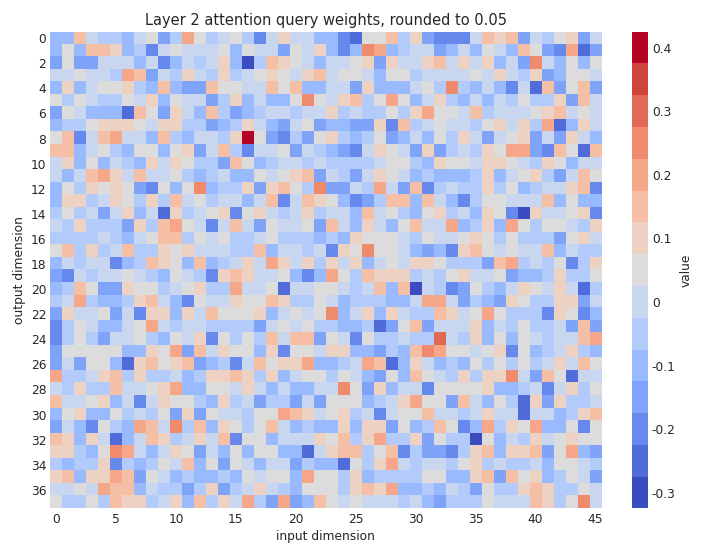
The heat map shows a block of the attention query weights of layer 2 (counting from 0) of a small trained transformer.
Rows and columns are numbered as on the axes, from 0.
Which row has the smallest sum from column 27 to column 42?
4
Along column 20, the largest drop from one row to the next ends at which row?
31
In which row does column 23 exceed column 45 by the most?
22
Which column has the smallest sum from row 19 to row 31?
0
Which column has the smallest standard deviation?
3
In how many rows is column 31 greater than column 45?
15
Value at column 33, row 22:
0.1
